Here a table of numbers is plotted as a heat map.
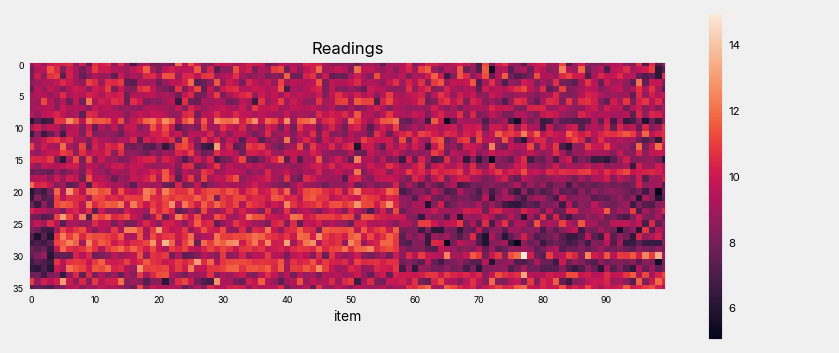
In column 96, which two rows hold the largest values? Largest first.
30, 11
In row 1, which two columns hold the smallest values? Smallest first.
72, 98
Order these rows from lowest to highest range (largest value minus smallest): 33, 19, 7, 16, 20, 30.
7, 16, 19, 33, 20, 30
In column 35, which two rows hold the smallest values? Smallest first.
6, 15
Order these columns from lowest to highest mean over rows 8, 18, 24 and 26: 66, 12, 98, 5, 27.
66, 98, 12, 27, 5
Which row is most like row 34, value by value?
13
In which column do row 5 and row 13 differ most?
51
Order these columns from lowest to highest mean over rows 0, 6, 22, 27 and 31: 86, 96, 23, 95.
96, 86, 95, 23
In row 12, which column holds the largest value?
40
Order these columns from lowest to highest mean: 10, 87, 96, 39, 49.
96, 87, 49, 39, 10
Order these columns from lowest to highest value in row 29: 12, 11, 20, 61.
61, 11, 20, 12
